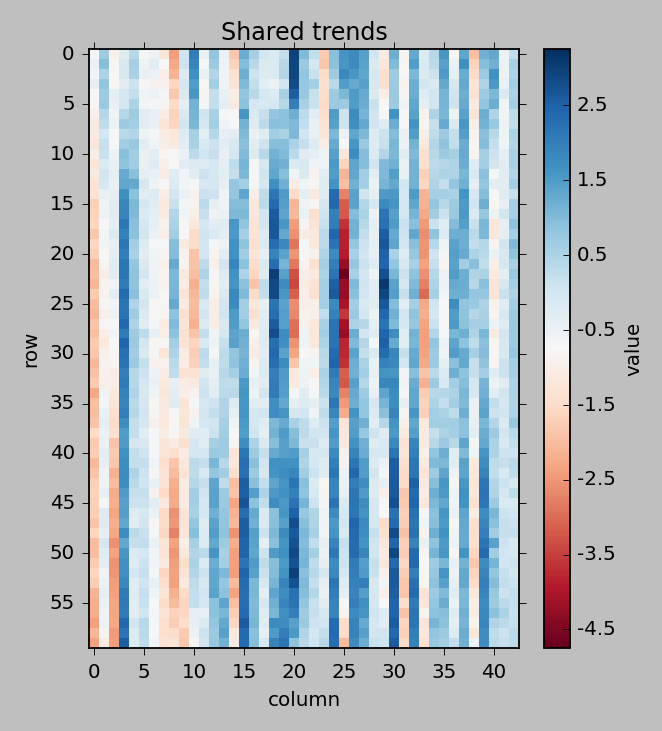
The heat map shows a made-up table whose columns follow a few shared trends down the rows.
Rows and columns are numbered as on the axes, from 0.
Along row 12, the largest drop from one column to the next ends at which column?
25
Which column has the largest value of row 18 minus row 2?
29
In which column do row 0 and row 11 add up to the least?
8
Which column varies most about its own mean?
20
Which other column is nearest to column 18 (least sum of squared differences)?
3
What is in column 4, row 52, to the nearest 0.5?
0
